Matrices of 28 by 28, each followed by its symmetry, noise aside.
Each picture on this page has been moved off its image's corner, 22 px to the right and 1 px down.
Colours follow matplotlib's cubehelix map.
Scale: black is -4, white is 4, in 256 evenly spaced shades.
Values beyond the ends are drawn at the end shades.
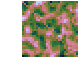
no symmetry.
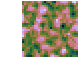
no symmetry.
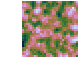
no symmetry.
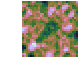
symmetric across the other diagonal.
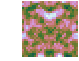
mirrored left to right.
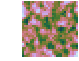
no symmetry.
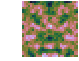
mirrored left to right.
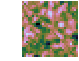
no symmetry.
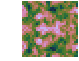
mirrored top to bottom.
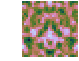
mirrored left to right.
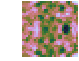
mirrored top to bottom.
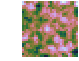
no symmetry.
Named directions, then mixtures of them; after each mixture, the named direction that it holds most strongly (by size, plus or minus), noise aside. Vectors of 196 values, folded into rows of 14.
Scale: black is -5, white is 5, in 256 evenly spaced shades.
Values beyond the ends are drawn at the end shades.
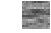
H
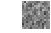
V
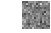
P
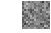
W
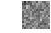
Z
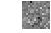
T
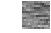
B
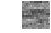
H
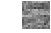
H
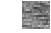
B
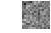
Z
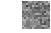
P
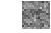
W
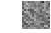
W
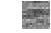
H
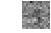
T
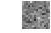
T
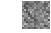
W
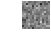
P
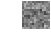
V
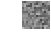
B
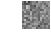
Z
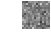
P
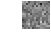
P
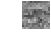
H
